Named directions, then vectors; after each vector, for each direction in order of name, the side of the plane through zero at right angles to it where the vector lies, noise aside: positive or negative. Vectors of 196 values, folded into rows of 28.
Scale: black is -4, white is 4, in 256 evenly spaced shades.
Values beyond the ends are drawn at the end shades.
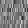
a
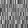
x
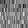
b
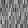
negative, positive, positive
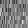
positive, positive, negative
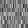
positive, positive, positive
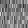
positive, positive, negative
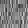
negative, positive, negative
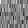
negative, negative, positive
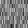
negative, negative, positive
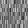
positive, negative, negative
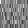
negative, negative, positive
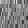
negative, negative, positive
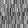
positive, negative, negative
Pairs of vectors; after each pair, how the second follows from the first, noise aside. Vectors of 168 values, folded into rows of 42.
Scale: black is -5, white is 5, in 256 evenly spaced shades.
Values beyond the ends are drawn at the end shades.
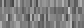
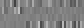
wrapped around, partly zeroed.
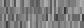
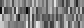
reversed, scaled up.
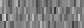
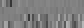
reversed, partly zeroed.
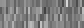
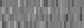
wrapped around, partly zeroed.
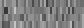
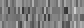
wrapped around.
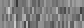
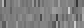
wrapped around, partly zeroed.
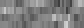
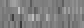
wrapped around, partly zeroed.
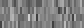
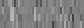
partly zeroed.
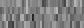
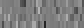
wrapped around, partly zeroed.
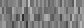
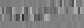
partly zeroed.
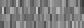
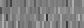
reversed, negated, partly zeroed.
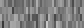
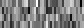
reversed, scaled up.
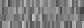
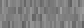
negated, shrunk.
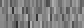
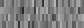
wrapped around.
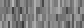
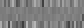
partly zeroed.
